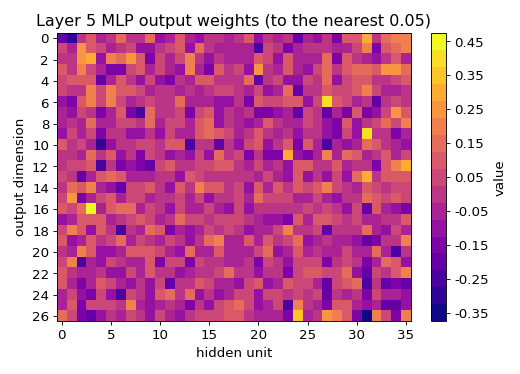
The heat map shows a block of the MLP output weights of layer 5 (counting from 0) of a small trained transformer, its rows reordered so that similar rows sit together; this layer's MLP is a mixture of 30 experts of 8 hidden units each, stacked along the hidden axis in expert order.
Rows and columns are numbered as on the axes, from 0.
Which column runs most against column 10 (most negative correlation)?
6
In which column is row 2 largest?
3
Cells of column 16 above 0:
12
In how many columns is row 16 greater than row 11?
18
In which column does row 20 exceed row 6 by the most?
32
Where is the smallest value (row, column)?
26, 31
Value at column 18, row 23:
-0.1
